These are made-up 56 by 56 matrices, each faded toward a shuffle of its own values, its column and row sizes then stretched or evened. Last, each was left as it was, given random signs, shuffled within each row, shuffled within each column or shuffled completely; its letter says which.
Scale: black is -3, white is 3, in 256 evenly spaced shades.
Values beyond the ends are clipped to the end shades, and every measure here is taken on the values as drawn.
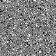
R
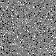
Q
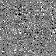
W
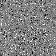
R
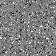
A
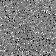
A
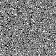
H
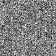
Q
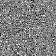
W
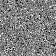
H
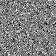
H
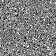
H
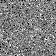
H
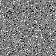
A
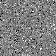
Q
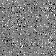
W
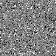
R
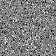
Q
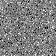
H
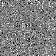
W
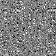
W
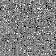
R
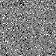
W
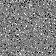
A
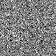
A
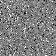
Q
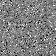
H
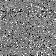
A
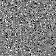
Q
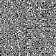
W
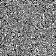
R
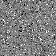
Q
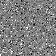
Q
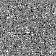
A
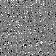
W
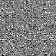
W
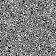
A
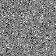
Q
